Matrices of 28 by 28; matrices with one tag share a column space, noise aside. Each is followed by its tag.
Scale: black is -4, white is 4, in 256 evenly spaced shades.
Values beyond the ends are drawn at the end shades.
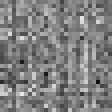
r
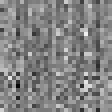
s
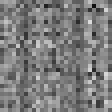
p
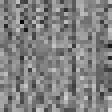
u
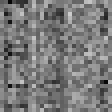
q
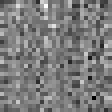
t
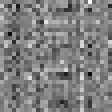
p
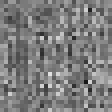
r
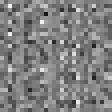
p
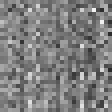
p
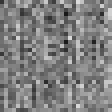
q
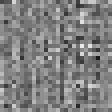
q
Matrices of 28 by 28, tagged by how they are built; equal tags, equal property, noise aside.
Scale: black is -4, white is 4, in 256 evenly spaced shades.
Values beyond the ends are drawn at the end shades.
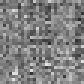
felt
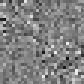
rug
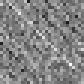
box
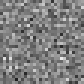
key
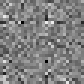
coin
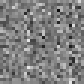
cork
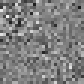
rug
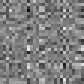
coin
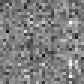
cork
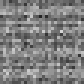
felt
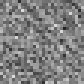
box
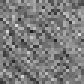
box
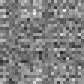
felt
